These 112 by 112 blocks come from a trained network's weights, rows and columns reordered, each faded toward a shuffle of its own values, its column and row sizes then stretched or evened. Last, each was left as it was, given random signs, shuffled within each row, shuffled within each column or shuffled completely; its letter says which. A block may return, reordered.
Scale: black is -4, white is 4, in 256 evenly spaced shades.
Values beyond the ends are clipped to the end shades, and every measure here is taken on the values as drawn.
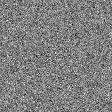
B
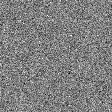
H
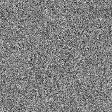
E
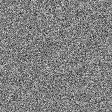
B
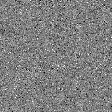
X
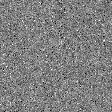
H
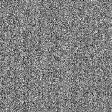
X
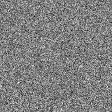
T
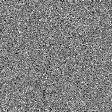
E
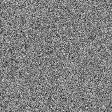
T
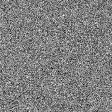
E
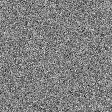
B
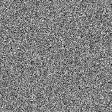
E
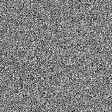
X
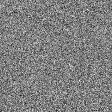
T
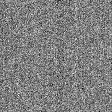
H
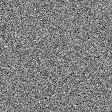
B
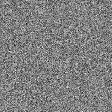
X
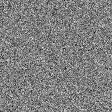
T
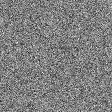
B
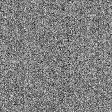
H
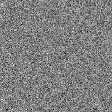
X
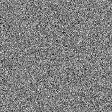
X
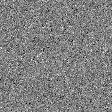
E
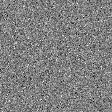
H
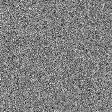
H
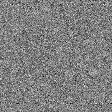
T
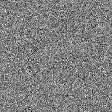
X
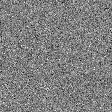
B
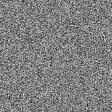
H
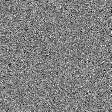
E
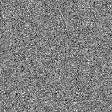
X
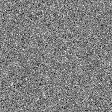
T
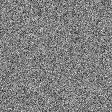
B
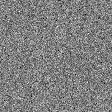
B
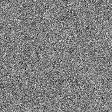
H
